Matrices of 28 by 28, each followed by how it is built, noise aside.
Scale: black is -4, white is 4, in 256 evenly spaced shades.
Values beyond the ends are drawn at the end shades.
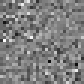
block diagonal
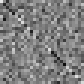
diagonal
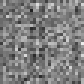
blocks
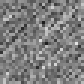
Hankel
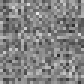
blocks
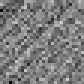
Hankel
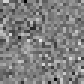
block diagonal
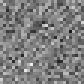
Hankel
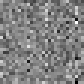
uneven columns
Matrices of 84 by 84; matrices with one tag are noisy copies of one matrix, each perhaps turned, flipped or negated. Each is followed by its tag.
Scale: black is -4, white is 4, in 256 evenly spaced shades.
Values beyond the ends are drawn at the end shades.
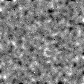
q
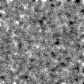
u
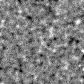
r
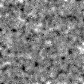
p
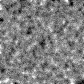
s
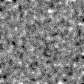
q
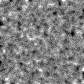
q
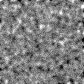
u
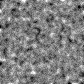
q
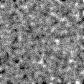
u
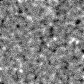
r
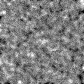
s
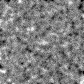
s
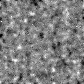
p
